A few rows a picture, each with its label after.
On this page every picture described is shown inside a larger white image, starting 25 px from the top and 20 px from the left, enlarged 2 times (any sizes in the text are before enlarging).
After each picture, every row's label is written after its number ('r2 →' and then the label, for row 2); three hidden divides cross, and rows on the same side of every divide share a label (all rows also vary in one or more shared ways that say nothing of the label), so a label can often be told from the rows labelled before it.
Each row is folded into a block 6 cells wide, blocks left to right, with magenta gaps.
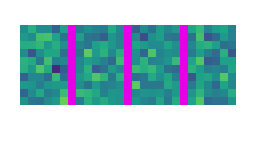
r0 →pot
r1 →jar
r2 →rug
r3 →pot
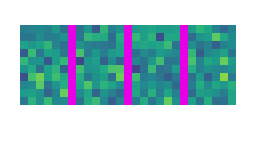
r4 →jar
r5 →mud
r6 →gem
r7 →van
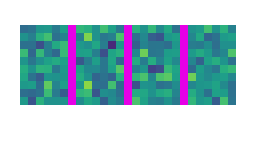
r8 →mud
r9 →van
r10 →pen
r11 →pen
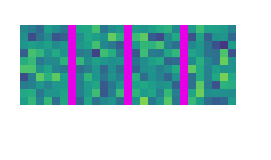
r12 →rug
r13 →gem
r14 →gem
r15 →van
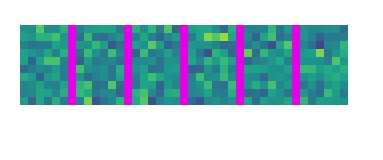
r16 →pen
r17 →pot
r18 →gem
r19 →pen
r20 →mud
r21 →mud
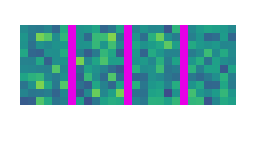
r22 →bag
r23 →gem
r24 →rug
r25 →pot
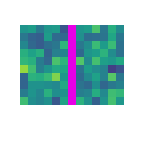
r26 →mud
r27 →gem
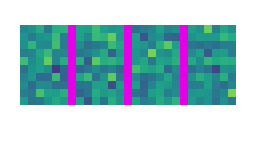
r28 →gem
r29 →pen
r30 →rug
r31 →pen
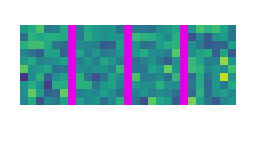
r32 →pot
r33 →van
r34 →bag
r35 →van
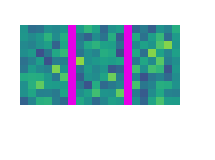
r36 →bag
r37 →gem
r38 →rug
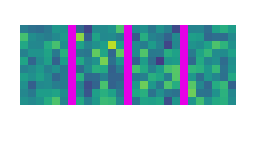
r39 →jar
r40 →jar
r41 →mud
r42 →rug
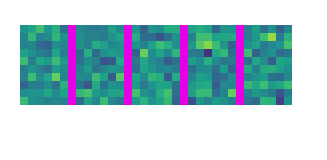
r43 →pen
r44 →jar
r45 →jar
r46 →gem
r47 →mud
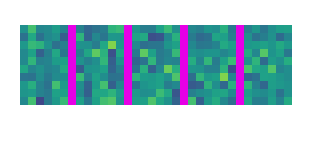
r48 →pot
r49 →jar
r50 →bag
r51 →bag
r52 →rug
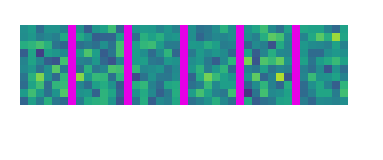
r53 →jar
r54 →bag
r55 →pot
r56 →jar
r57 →pen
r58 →pen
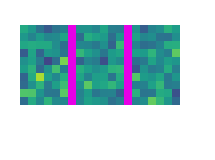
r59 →jar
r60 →mud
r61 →bag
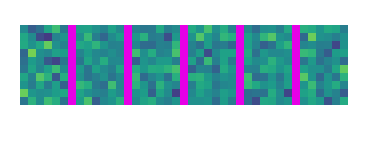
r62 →jar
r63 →pot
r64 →mud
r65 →pen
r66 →mud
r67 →van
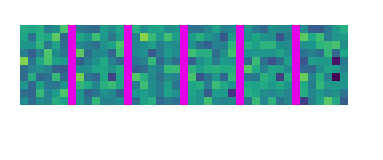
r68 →gem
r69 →mud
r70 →pen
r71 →mud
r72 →rug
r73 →jar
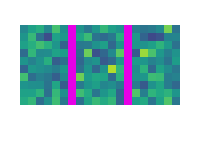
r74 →gem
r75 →bag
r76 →jar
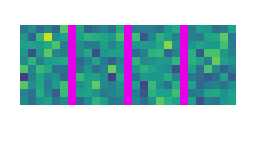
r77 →rug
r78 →bag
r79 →jar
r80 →pot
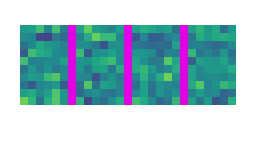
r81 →gem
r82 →van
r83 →van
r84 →van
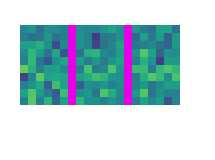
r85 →rug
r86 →bag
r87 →mud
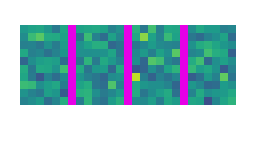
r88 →van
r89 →pot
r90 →pen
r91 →pot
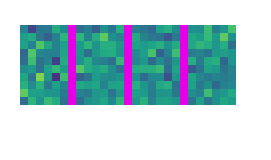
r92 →jar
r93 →rug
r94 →rug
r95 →gem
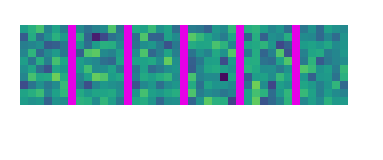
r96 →pen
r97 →jar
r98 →pen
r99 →jar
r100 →pot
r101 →rug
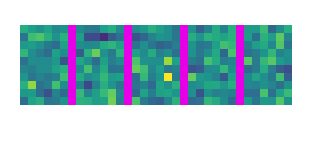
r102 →van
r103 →jar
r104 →van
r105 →bag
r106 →gem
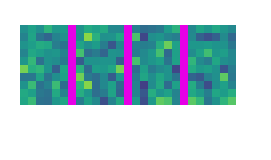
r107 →pot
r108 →van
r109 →jar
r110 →pot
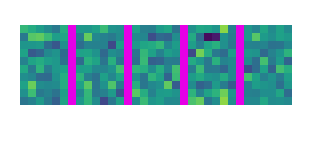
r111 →van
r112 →van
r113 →rug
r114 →gem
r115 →pen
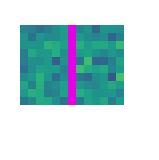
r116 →jar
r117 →rug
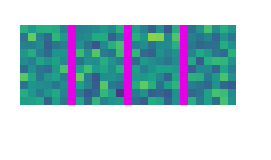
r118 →pen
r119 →mud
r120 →mud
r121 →pen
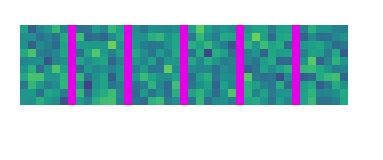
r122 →bag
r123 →jar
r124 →bag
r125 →gem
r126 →gem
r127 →pot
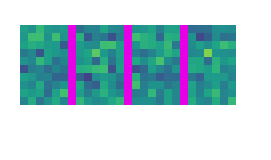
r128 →gem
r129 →rug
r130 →gem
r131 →rug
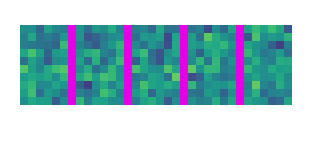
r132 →mud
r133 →bag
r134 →mud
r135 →rug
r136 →van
